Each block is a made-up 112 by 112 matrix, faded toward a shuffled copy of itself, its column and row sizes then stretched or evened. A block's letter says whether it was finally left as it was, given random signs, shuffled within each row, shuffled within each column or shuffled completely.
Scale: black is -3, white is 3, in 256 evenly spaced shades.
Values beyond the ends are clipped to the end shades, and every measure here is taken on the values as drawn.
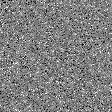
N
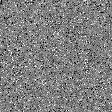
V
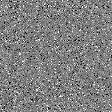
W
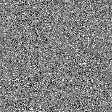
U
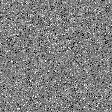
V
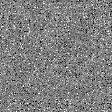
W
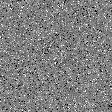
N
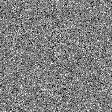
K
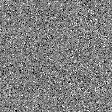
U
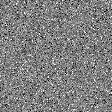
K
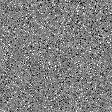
K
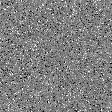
N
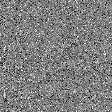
U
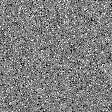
N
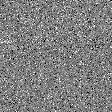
V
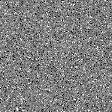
U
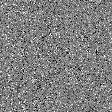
K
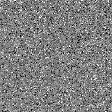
W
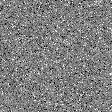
N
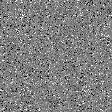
U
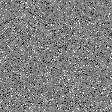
V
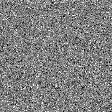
V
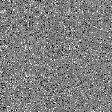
W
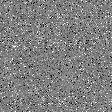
V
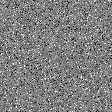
N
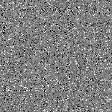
W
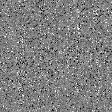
U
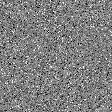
N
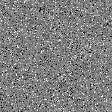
K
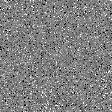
U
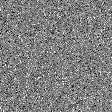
N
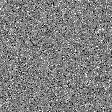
N
